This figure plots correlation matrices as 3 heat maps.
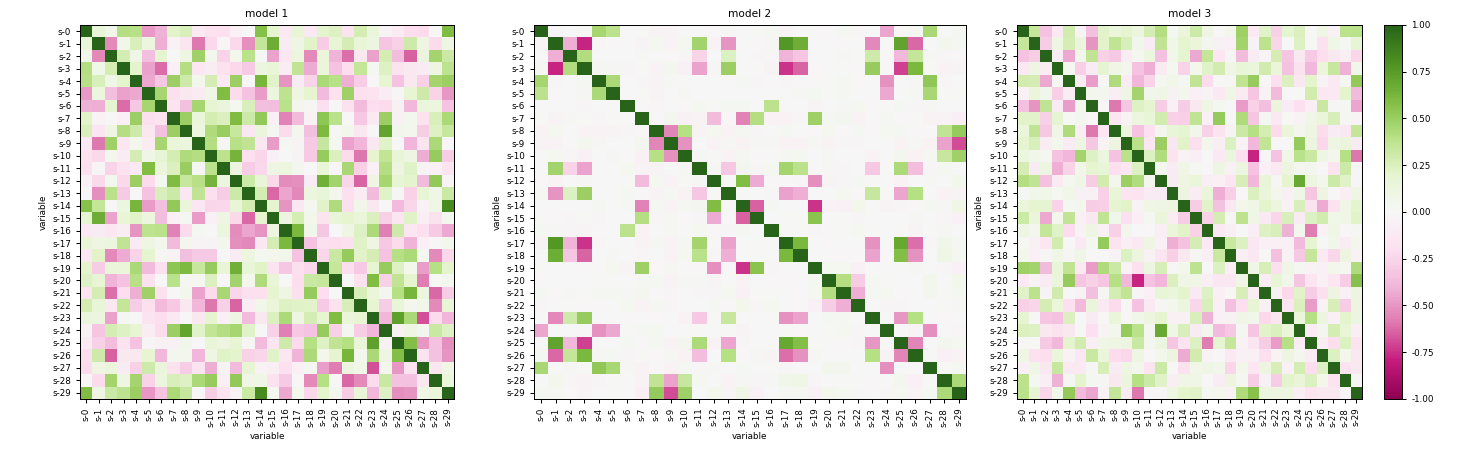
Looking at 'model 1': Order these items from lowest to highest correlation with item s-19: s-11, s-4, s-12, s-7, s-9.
s-11, s-9, s-4, s-7, s-12
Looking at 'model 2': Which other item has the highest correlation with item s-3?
s-26
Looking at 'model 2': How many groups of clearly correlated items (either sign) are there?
6
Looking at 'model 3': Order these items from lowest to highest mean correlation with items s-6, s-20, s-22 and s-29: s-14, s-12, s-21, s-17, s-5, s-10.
s-10, s-5, s-12, s-21, s-17, s-14
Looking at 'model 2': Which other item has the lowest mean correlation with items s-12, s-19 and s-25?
s-3
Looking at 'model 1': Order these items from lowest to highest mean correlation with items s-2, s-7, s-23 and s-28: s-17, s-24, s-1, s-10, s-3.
s-1, s-17, s-3, s-24, s-10
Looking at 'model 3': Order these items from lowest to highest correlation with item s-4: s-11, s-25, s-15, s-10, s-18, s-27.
s-10, s-11, s-27, s-18, s-25, s-15
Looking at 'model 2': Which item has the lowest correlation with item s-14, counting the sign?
s-19
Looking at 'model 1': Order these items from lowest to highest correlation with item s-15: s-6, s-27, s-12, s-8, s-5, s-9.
s-9, s-6, s-12, s-27, s-8, s-5
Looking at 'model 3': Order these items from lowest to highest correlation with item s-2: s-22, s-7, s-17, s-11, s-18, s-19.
s-19, s-7, s-17, s-18, s-11, s-22
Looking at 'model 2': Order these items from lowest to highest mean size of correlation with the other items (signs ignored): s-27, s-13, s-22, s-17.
s-22, s-27, s-13, s-17
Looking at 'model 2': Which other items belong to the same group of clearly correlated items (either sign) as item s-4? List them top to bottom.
s-0, s-5, s-24, s-27
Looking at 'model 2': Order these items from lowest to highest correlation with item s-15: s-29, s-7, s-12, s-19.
s-12, s-29, s-7, s-19
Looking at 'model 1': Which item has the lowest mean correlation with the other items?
s-27
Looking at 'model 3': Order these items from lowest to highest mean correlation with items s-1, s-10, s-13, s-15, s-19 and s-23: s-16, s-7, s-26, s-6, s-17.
s-6, s-16, s-17, s-26, s-7
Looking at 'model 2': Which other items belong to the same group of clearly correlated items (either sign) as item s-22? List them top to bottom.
s-20, s-21
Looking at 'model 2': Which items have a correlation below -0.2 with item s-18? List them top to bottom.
s-2, s-3, s-13, s-23, s-26
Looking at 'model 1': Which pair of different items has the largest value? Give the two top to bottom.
s-14, s-29
